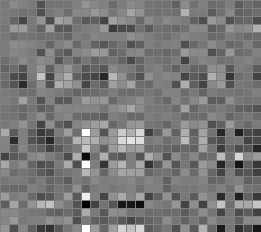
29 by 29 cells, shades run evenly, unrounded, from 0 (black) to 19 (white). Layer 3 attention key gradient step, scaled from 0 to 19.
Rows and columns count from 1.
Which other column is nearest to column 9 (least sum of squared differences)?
18
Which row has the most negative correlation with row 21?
20
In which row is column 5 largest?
10
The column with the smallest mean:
29
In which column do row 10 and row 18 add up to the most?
14
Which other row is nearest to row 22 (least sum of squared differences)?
19
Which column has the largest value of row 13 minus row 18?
6
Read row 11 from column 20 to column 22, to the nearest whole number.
6 13 7
